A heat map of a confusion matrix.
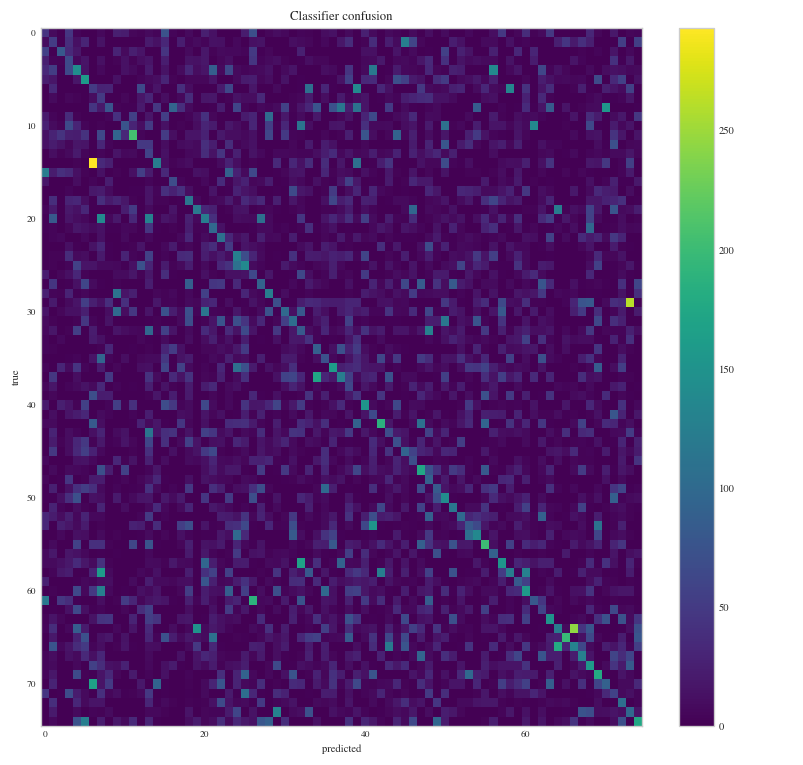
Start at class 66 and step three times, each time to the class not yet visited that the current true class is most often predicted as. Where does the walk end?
46
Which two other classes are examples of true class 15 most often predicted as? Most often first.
0, 23
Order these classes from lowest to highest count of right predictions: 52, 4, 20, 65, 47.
52, 20, 4, 47, 65
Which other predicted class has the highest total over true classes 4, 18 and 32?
56
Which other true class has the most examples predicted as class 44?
11
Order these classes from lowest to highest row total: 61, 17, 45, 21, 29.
21, 17, 45, 61, 29
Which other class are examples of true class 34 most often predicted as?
37
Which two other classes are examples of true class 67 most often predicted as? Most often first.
47, 62
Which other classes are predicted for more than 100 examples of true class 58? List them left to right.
7, 42, 60
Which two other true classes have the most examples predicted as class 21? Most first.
65, 4
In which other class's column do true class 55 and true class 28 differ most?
9
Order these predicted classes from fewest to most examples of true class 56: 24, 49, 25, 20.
25, 20, 24, 49
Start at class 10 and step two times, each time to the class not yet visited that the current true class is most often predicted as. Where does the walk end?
26
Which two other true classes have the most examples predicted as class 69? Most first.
53, 36
